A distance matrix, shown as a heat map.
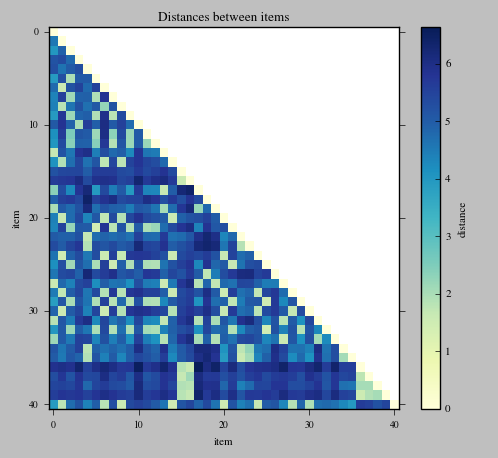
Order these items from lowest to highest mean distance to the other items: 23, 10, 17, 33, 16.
33, 17, 23, 16, 10
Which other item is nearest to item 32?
25
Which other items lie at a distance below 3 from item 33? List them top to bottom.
0, 13, 17, 19, 27, 31
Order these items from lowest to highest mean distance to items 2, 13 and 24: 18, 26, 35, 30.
30, 35, 26, 18
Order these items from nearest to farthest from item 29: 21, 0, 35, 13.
21, 0, 13, 35
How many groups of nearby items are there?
7
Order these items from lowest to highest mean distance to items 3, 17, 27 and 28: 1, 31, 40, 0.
0, 31, 40, 1
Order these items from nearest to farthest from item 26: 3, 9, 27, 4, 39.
27, 3, 9, 39, 4
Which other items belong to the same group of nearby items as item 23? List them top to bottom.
4, 22, 34, 35
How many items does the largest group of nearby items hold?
10
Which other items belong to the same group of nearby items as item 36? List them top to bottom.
15, 16, 37, 38, 39
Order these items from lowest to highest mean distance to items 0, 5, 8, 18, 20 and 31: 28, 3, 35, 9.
28, 9, 35, 3
